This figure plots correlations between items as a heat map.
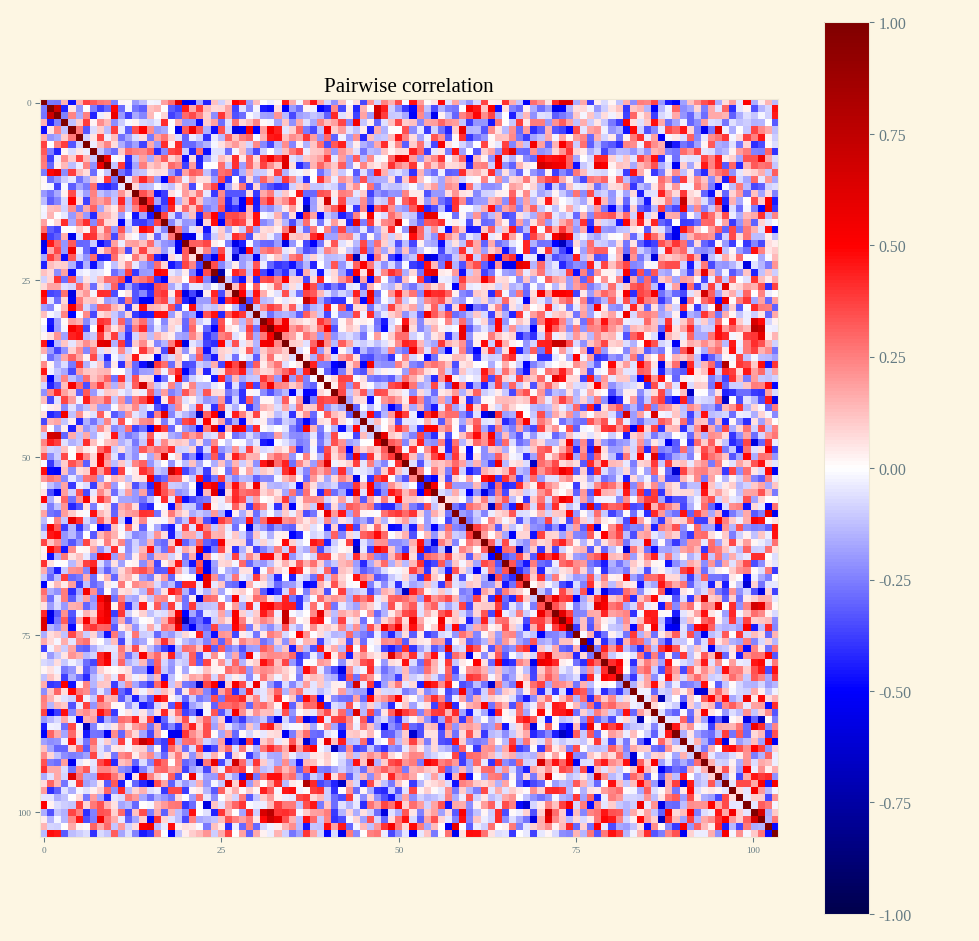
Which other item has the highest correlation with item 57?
67
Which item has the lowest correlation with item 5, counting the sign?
87
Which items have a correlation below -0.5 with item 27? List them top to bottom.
4, 20, 22
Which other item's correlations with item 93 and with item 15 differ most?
46
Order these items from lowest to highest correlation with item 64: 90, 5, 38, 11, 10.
10, 38, 90, 5, 11
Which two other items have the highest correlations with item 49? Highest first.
78, 102
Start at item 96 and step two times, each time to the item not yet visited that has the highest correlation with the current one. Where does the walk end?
28
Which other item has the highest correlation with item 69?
6
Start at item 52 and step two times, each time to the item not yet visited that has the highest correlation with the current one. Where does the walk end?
35
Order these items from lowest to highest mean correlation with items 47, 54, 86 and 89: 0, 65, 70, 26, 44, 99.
65, 0, 99, 26, 70, 44
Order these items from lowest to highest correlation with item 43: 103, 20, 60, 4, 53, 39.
4, 20, 53, 103, 39, 60
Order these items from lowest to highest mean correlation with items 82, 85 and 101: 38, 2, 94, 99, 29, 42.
42, 2, 29, 99, 94, 38
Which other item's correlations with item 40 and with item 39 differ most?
85
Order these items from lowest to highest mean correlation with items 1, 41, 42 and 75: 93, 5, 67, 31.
93, 31, 5, 67
